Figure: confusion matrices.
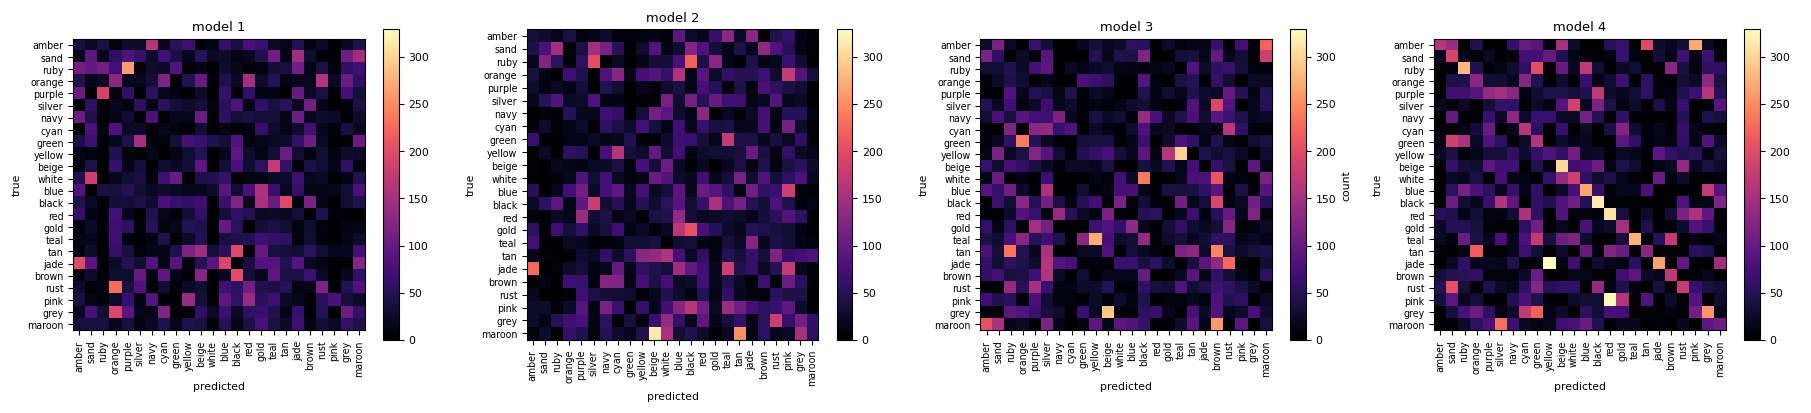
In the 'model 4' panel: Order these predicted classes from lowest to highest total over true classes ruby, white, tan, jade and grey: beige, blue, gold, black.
black, gold, beige, blue
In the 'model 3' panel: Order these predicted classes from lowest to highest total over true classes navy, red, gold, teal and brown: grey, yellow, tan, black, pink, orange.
pink, grey, tan, orange, yellow, black
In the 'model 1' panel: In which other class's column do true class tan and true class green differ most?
silver
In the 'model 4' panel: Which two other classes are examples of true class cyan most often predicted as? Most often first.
gold, purple
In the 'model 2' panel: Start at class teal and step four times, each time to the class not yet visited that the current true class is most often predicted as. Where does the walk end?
pink
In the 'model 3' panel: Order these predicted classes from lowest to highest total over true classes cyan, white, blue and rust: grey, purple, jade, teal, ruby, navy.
grey, navy, teal, jade, purple, ruby
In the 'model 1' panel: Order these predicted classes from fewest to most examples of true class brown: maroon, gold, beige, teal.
gold, maroon, teal, beige
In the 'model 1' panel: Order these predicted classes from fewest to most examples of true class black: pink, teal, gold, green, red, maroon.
pink, red, maroon, green, teal, gold
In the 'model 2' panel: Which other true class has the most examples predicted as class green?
tan
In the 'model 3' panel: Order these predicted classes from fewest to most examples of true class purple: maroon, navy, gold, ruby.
navy, gold, maroon, ruby
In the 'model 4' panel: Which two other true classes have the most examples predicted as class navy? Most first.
purple, black
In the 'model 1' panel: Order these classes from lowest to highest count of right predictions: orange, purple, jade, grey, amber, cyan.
cyan, amber, purple, jade, grey, orange
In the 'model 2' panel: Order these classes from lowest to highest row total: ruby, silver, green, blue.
green, silver, ruby, blue
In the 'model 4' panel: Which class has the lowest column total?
amber
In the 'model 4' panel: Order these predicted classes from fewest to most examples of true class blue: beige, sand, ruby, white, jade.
jade, beige, sand, white, ruby
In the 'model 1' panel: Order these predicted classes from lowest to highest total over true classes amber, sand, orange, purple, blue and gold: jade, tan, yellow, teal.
tan, yellow, teal, jade
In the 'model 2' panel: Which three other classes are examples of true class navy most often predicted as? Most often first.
red, beige, white
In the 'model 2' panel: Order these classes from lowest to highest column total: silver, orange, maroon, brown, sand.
maroon, sand, orange, silver, brown
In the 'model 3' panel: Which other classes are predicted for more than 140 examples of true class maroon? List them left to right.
amber, sand, brown
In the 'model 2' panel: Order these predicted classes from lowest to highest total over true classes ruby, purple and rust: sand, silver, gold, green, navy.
green, navy, sand, gold, silver
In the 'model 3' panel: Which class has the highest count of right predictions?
tan
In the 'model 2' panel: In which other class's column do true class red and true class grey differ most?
rust
